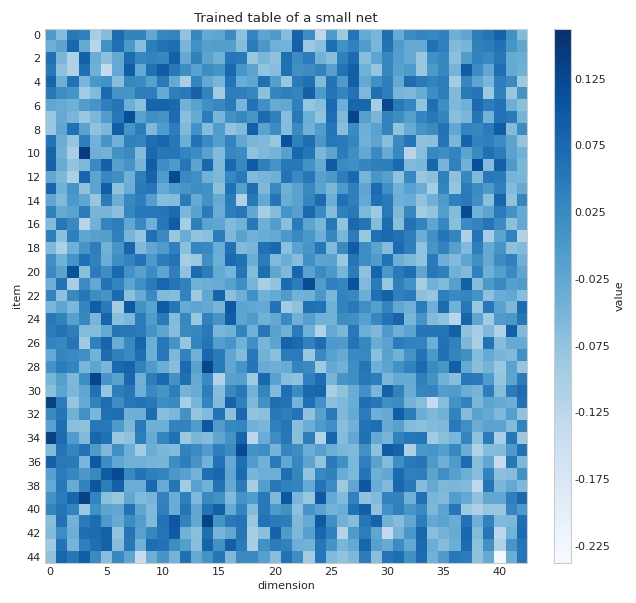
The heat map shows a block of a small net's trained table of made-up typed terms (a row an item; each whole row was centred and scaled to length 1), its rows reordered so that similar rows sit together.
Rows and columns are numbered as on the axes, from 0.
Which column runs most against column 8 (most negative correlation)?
31
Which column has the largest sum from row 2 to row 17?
27
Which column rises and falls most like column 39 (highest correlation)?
11
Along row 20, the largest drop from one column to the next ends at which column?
3
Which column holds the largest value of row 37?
6
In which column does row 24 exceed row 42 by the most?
30
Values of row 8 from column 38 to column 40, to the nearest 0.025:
0.025 0.05 0.1
